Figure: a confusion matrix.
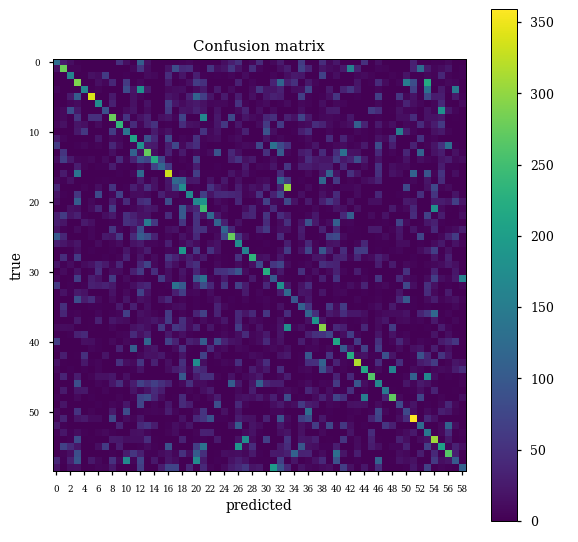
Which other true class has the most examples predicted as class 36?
50
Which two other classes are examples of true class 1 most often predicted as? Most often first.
42, 52
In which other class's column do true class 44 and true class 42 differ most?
48
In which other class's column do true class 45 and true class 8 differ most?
53
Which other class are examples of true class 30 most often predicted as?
26
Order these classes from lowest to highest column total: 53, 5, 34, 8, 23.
34, 5, 23, 8, 53
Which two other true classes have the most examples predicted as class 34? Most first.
56, 3
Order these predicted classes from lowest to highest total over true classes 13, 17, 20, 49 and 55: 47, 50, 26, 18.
47, 50, 18, 26
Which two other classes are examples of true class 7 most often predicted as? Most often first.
55, 2
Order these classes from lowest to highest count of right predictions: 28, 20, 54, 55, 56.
20, 55, 28, 56, 54
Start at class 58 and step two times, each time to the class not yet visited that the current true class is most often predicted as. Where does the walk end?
21
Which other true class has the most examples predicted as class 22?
51
